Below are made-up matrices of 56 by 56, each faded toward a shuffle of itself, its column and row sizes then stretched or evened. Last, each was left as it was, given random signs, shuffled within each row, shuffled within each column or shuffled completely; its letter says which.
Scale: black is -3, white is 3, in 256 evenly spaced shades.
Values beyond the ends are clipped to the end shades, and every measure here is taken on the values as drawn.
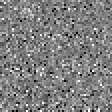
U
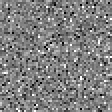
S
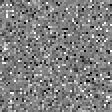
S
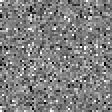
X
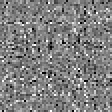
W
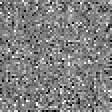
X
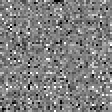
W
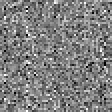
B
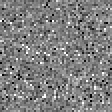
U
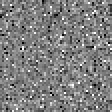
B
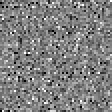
U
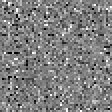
X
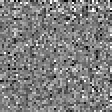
X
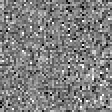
B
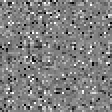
W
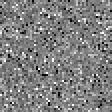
S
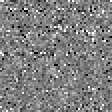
U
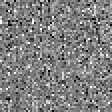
B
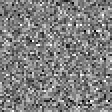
U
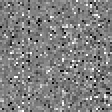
B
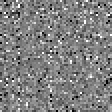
X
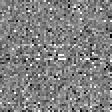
X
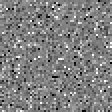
S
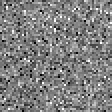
S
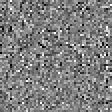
X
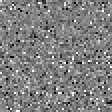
U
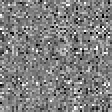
W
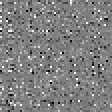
W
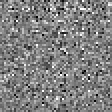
X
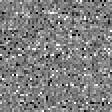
U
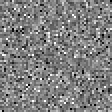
S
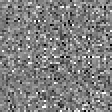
W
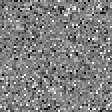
U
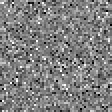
S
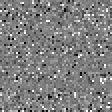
U
